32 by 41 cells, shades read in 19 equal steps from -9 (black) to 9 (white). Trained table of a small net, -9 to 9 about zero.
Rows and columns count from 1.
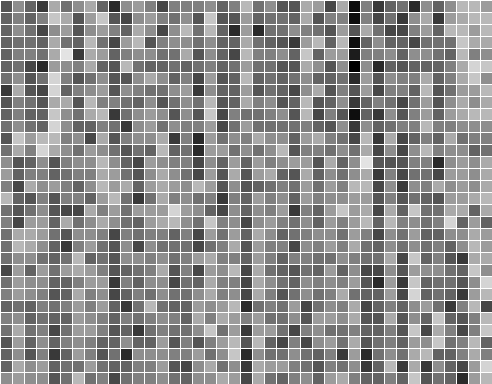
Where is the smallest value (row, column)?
6, 30
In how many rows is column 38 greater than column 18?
4
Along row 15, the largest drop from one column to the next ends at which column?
32
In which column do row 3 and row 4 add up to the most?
39
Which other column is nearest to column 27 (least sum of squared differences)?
11
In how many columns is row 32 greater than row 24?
16
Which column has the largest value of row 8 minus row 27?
5
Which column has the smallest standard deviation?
23
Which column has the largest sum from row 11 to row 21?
31
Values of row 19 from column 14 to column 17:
3 4 1 -1
